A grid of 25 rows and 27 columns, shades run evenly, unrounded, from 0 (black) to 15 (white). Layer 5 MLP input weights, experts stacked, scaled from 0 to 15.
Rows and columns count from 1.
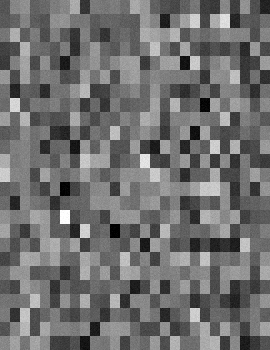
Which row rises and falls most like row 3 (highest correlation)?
8
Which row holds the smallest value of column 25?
25
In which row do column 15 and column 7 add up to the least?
5
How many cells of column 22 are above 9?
7
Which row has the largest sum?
19
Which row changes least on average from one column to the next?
15
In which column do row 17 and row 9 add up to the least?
12
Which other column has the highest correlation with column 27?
17
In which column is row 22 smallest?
24
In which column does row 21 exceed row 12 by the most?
16
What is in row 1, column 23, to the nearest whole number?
8
